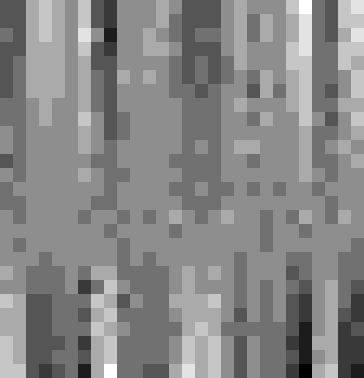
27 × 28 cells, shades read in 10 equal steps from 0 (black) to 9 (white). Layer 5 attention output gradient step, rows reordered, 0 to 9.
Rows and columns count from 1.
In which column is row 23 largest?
9
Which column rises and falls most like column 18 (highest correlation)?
14
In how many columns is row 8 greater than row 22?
14
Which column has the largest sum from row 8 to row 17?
24
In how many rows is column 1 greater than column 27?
9
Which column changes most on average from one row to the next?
7
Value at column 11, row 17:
5
